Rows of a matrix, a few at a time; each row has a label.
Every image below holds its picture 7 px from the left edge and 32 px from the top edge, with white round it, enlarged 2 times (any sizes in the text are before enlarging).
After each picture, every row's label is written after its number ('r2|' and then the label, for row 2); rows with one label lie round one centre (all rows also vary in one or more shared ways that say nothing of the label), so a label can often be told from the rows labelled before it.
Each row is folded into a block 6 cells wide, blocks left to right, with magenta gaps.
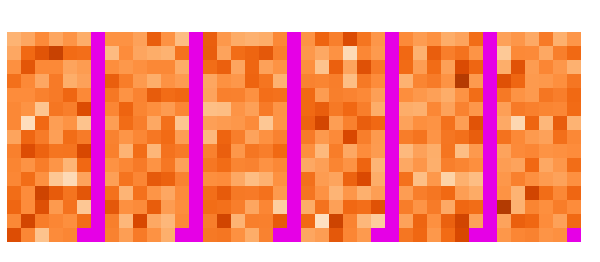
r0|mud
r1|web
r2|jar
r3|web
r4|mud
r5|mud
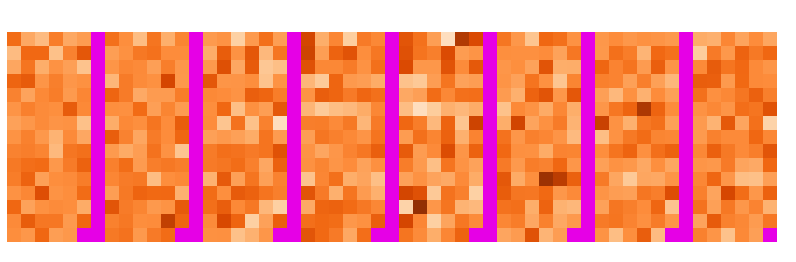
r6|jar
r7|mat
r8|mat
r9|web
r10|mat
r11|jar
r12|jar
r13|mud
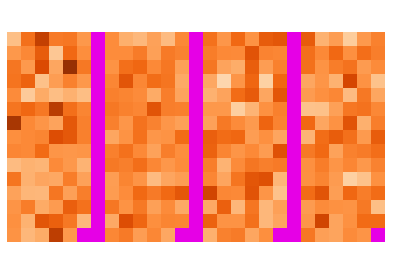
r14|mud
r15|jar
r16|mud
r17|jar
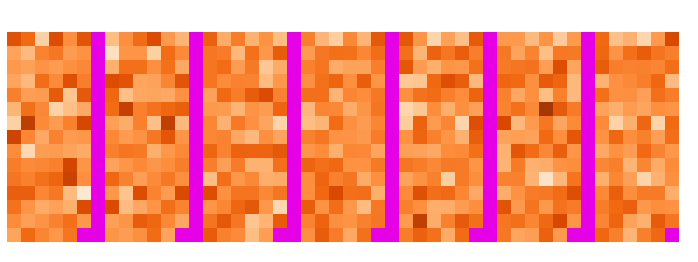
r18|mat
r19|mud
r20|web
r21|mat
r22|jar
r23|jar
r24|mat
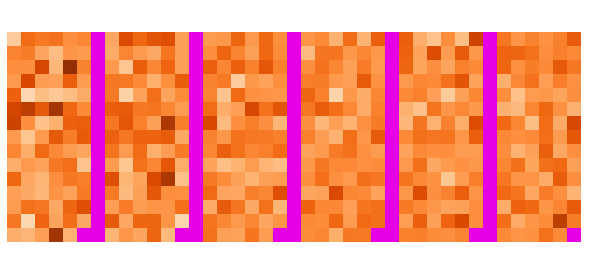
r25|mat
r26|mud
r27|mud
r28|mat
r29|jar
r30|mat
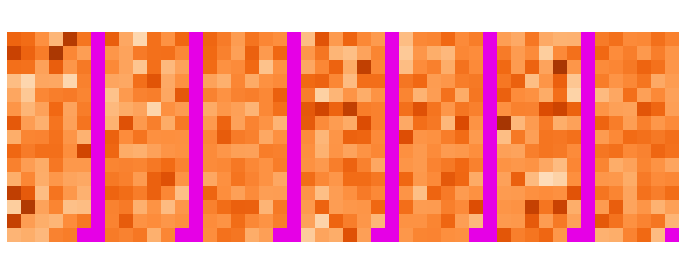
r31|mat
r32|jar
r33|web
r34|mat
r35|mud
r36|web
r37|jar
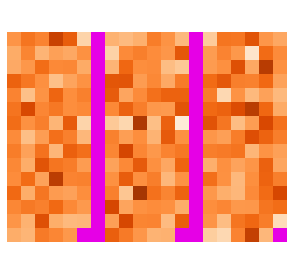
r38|web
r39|mud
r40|jar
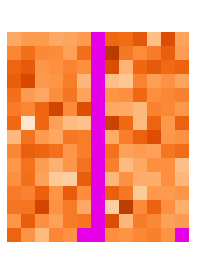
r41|mat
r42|web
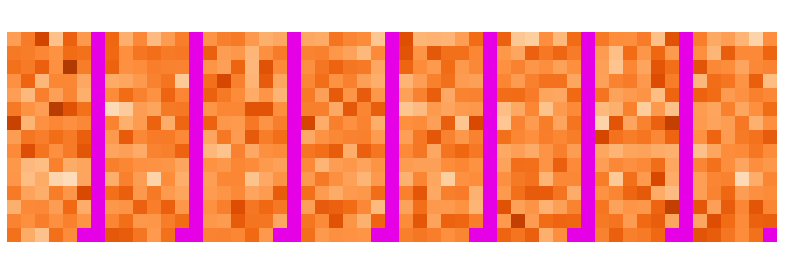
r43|mud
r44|web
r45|web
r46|web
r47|jar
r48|jar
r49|mud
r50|web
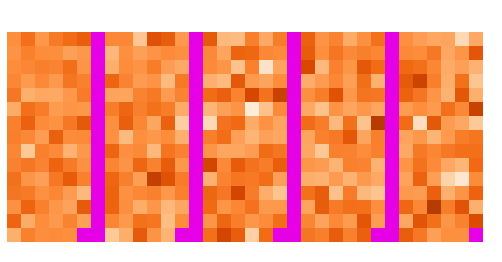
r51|mat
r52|jar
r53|web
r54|web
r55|web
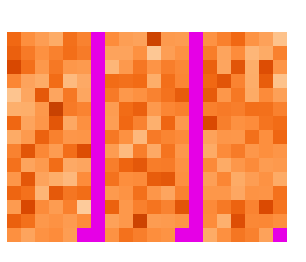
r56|jar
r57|web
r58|web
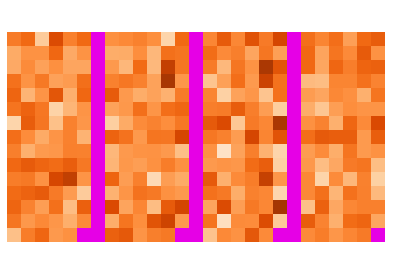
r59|mat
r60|mud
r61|mat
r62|mud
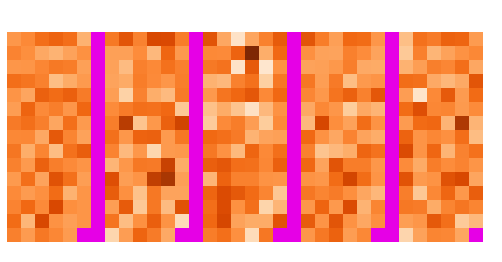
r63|web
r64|jar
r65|mat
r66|web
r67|mud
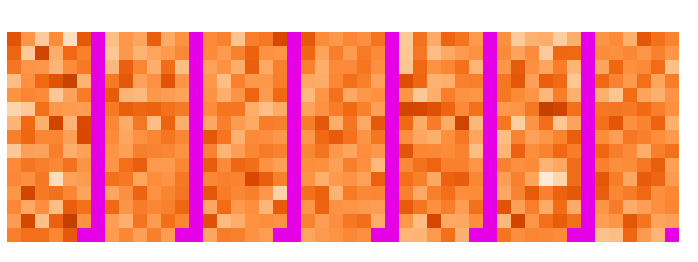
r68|jar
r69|mat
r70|mat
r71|jar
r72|mat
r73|jar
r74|jar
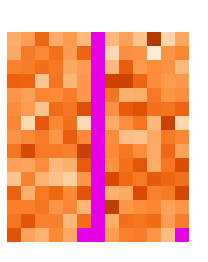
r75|mud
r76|jar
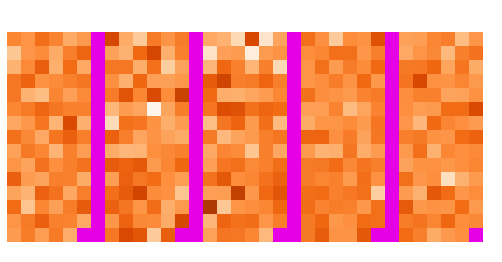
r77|mud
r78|web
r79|jar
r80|mat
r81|mud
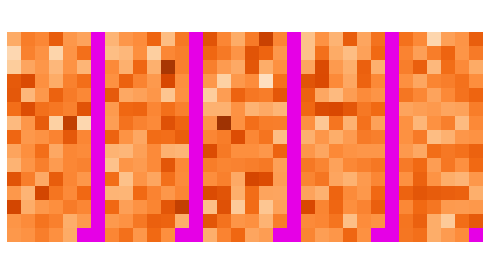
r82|mud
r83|mud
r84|jar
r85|mat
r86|mat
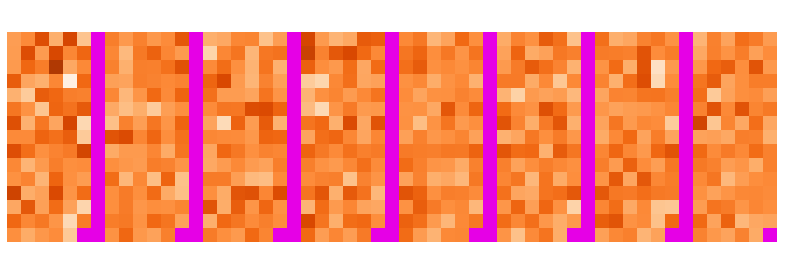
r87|mud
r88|mud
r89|mud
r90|jar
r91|mat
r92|jar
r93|jar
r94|mat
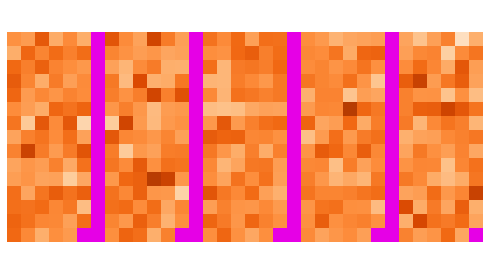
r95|mud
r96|web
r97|mud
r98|jar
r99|jar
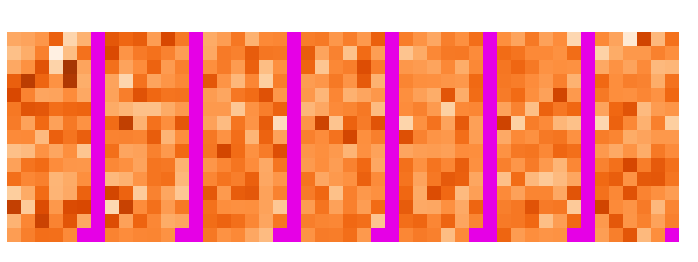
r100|web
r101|web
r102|mud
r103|jar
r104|mud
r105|web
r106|jar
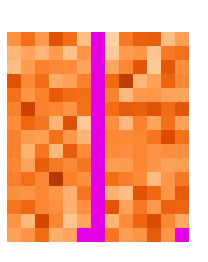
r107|web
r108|mud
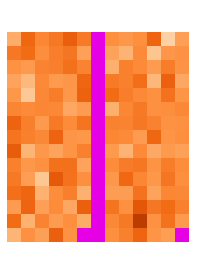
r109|mat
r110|web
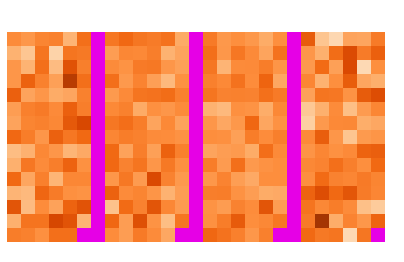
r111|mud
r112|web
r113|web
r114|jar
